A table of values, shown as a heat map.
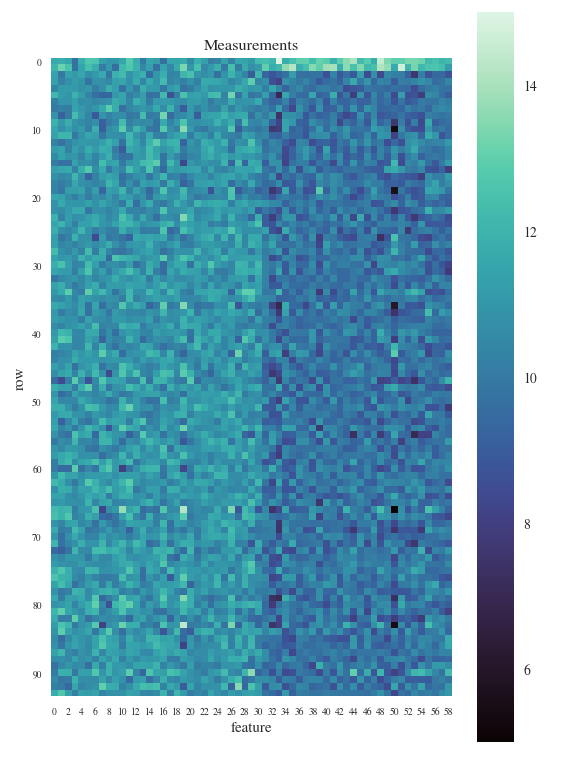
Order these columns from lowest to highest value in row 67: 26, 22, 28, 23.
22, 26, 23, 28
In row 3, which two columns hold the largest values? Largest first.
29, 16
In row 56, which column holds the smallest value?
51
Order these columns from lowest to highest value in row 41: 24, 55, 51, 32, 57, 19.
57, 32, 51, 55, 24, 19
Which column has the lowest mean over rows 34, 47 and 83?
50
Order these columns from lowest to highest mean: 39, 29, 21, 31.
39, 31, 21, 29
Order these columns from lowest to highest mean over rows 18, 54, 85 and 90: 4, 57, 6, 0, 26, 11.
57, 26, 0, 4, 6, 11
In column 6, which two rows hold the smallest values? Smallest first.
26, 8
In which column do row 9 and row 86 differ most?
19
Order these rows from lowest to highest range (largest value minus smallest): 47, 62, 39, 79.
39, 62, 47, 79
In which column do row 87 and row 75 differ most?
33
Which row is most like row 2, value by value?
71
